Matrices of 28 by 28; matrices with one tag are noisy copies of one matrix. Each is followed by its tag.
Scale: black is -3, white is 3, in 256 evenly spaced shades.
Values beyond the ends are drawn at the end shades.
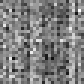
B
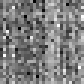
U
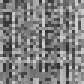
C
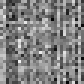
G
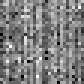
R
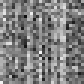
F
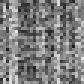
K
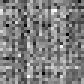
F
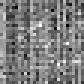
G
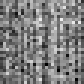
R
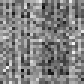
B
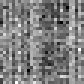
B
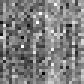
U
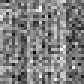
F
